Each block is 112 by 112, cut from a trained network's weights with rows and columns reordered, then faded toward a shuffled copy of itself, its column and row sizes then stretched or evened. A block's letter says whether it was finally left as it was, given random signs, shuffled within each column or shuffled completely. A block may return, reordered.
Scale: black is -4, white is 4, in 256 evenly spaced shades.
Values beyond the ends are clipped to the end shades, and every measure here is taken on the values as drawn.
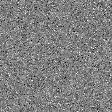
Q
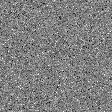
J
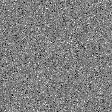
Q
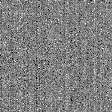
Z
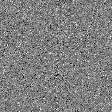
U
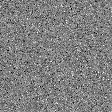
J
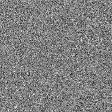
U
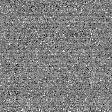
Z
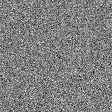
J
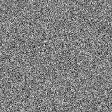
Z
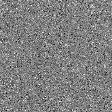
U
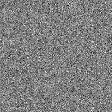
Z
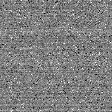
Z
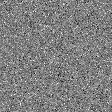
J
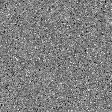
J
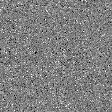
U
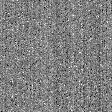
Q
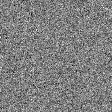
Q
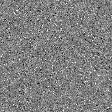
Q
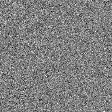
Q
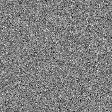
Q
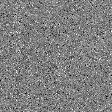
U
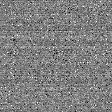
Z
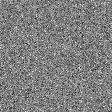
Q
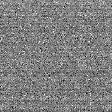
Z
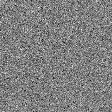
Q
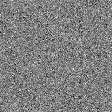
Z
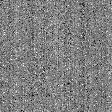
Q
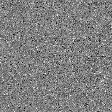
U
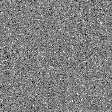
U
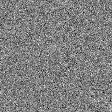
Q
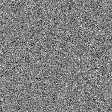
Q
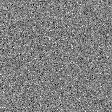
J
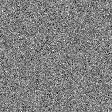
J
